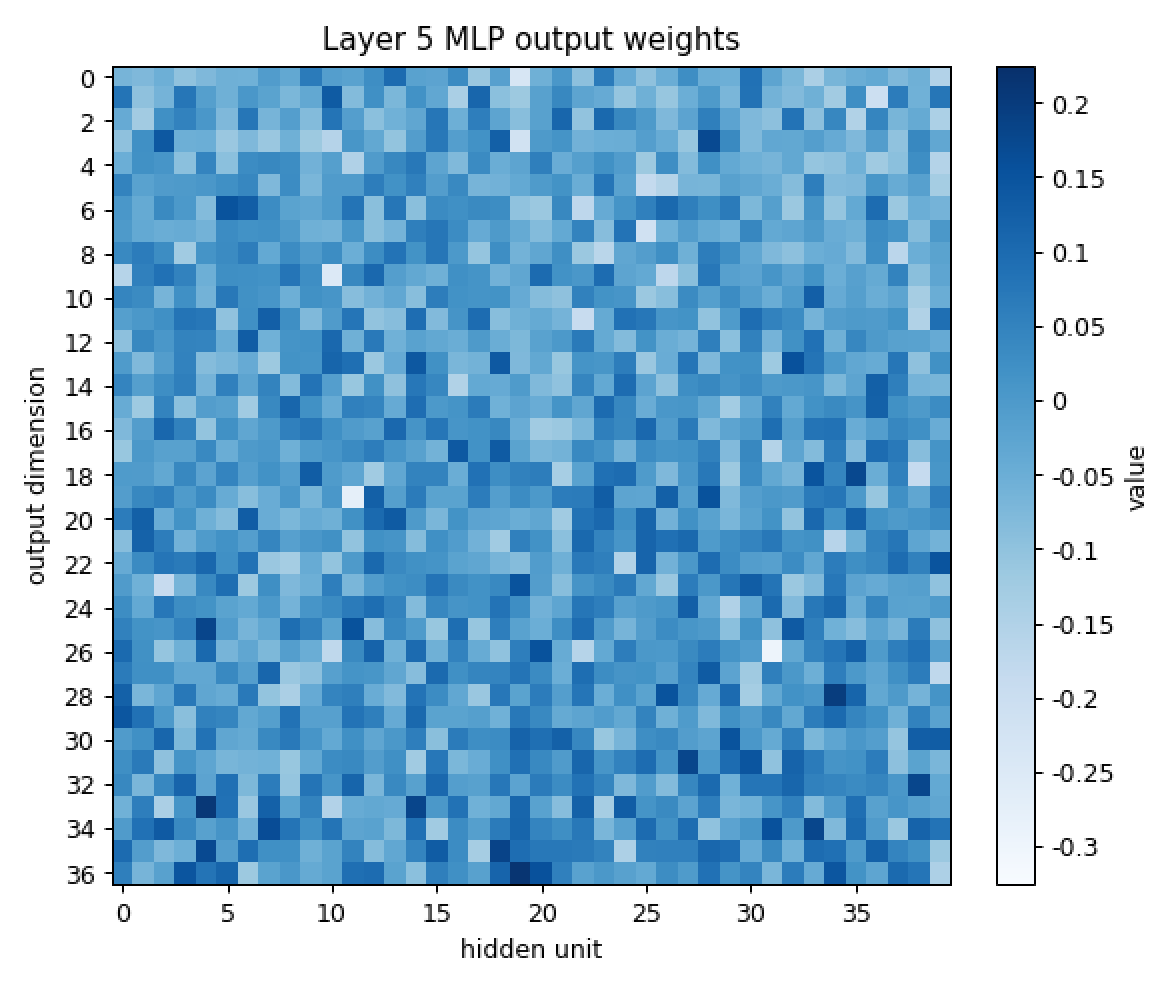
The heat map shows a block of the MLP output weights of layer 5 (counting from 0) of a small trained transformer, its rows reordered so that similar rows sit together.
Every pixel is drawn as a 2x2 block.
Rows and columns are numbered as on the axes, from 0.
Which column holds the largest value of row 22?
39
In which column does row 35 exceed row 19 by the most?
11
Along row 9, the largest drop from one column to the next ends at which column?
10
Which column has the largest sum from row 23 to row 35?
19
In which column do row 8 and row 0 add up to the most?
13
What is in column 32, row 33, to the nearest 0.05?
0.05
